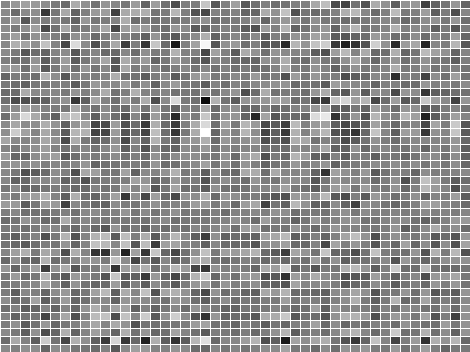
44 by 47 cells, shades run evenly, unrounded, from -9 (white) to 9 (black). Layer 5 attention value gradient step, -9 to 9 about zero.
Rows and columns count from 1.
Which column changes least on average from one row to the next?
39
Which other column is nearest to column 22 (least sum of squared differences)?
37
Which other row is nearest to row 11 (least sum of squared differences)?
27
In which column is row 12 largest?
43
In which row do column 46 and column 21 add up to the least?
17
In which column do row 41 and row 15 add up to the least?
32
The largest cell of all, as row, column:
13, 21
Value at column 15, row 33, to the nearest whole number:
1
